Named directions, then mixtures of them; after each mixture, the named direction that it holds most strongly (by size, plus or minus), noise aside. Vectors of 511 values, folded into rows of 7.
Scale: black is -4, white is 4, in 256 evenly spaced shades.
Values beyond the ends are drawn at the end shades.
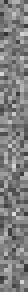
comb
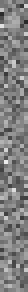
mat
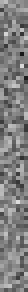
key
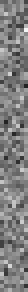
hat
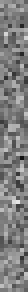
key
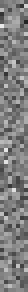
mat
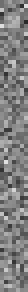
mat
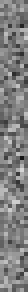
key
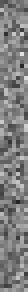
key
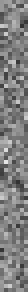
mat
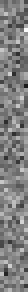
hat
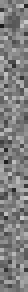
mat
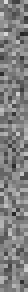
comb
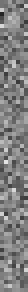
mat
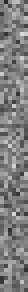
comb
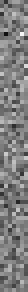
comb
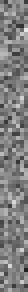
hat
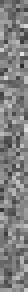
key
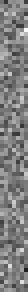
hat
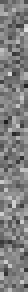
hat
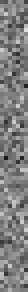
hat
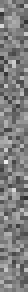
mat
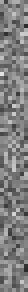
comb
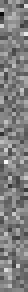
mat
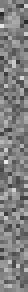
mat
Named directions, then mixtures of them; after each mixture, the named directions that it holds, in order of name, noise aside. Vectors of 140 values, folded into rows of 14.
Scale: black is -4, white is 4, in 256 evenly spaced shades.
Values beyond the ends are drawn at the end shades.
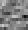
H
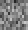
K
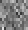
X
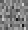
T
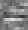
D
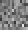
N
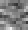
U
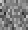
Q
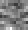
U.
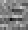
D, H, K.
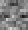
D, H, U.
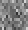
X.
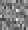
T, X.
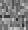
D, T, U.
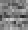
D, N, U.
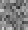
U, X.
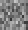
K.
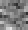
U.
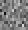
N, Q.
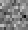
H, Q.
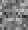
D, H, X.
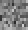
N, U.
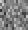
Q.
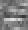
D.
